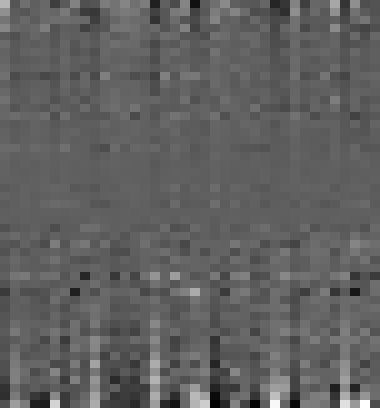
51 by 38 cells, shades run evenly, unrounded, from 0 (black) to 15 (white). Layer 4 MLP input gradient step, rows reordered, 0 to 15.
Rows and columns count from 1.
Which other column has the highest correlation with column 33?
20
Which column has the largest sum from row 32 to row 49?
16
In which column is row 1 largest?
1
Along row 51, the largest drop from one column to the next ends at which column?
22
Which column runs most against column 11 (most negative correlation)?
2
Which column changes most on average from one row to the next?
36
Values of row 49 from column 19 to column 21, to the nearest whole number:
7 9 6
